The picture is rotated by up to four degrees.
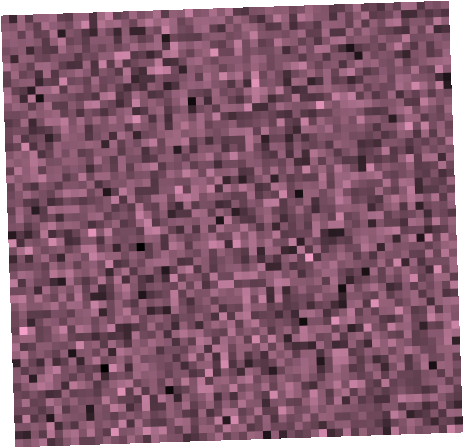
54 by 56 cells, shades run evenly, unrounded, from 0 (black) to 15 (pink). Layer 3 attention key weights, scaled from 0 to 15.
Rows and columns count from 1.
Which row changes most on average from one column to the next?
30
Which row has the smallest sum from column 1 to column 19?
3
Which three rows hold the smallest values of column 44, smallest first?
6, 10, 41
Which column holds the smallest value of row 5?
4
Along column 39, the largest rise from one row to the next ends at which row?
54
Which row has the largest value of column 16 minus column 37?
24
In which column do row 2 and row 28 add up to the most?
11
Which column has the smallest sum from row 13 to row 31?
52
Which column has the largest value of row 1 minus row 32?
14
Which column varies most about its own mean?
17
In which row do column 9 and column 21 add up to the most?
36
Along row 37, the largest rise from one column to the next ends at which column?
34
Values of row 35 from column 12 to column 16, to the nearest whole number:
4 6 9 11 8
